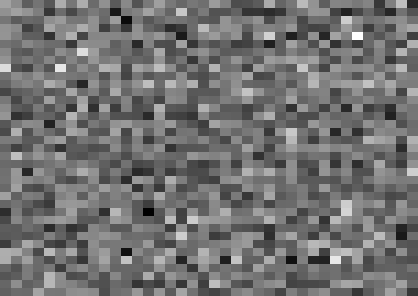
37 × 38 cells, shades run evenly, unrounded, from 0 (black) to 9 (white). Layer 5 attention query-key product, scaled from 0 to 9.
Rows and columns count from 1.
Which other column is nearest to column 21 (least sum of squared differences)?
26
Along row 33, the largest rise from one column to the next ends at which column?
31
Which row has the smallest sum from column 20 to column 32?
2
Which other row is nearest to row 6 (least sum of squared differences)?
21
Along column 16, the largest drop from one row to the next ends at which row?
29
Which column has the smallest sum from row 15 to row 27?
14
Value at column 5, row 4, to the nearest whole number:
6
